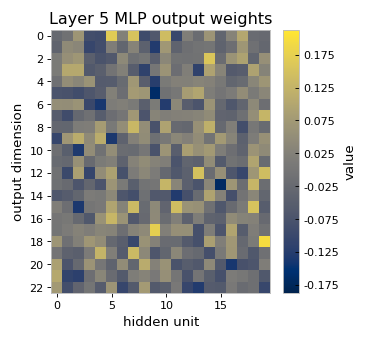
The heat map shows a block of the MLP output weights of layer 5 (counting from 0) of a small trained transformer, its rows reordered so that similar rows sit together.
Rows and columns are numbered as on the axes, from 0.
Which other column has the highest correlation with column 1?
2
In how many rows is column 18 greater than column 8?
13
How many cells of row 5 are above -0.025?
14
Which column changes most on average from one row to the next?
7
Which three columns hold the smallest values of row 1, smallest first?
9, 3, 4
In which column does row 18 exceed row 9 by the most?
0
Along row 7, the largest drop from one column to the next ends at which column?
8
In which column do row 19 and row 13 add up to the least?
15
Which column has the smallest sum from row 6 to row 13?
17
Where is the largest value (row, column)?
18, 19
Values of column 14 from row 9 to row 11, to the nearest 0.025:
0 0.075 0.05
